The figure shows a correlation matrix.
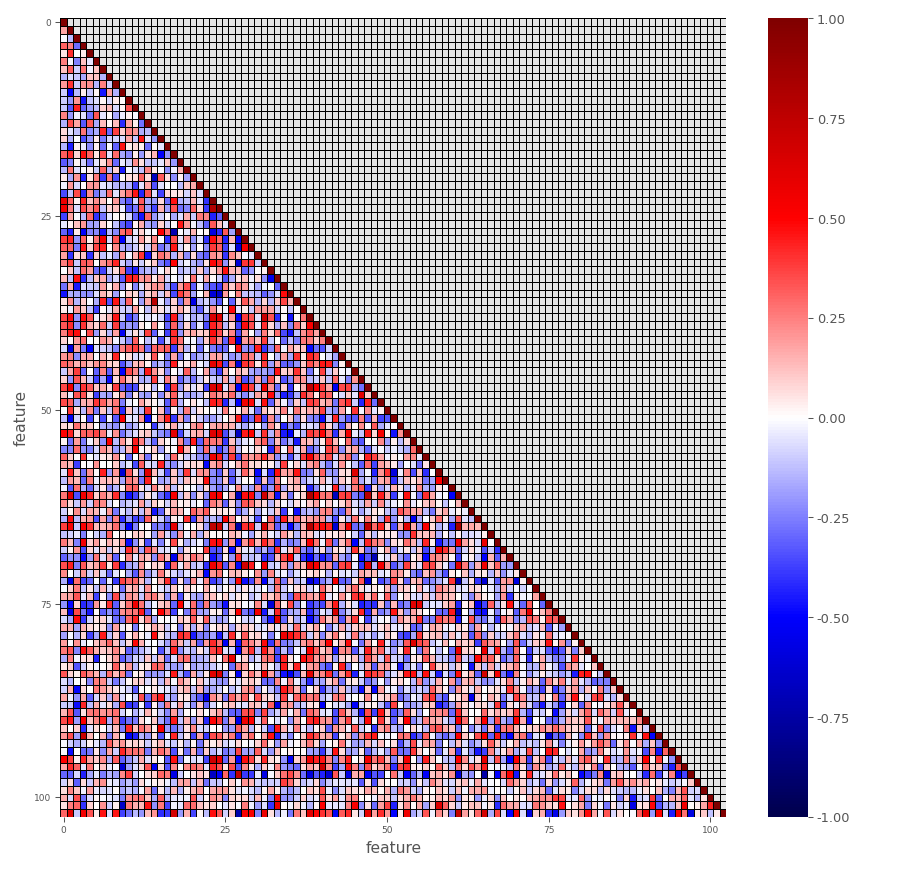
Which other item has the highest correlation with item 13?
58
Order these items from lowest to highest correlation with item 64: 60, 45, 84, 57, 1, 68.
84, 60, 68, 57, 45, 1
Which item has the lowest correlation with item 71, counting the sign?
22
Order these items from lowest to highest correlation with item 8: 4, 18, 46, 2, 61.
18, 2, 46, 4, 61
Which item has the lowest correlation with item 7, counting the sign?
46
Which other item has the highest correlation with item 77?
33
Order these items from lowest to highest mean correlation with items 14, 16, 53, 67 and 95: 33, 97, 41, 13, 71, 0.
97, 13, 33, 71, 41, 0
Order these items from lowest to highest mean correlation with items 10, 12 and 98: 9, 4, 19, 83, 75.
4, 9, 19, 83, 75
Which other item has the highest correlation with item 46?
48
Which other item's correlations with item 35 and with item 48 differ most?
69
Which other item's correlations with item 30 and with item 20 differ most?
14
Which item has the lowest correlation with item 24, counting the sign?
35
